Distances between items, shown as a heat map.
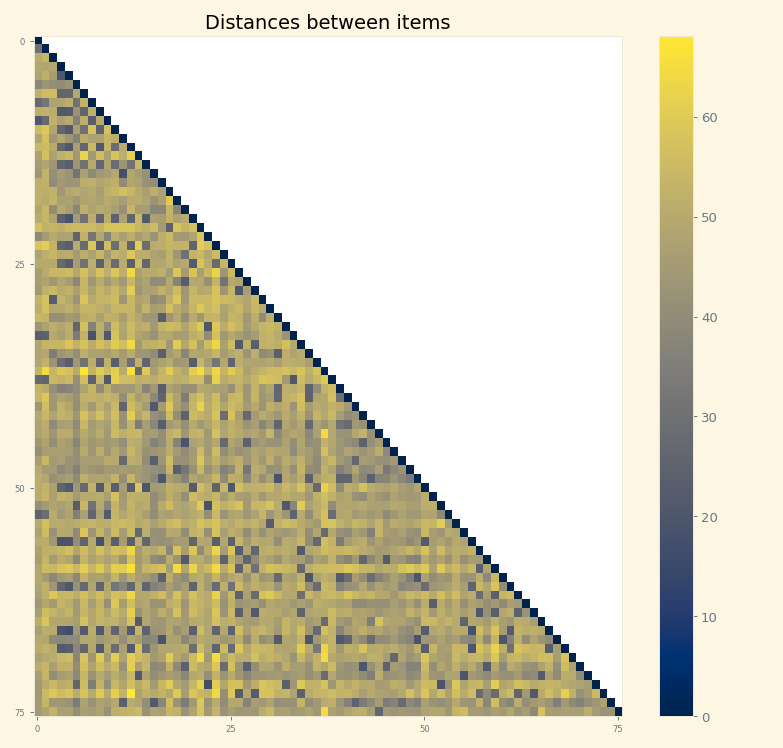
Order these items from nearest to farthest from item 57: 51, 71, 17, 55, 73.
73, 17, 71, 51, 55
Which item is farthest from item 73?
12
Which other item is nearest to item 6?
66
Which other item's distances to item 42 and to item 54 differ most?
70
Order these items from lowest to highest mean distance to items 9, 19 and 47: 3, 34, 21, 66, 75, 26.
75, 66, 3, 26, 34, 21
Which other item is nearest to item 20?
4
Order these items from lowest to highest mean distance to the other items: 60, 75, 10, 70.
60, 70, 75, 10
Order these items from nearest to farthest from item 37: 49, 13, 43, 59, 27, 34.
13, 43, 27, 49, 59, 34
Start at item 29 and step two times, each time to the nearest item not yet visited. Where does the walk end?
35
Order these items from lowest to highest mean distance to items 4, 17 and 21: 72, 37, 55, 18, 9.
55, 9, 18, 72, 37
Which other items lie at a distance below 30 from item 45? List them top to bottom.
19, 24, 27, 42, 58, 70
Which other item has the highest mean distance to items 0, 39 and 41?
21
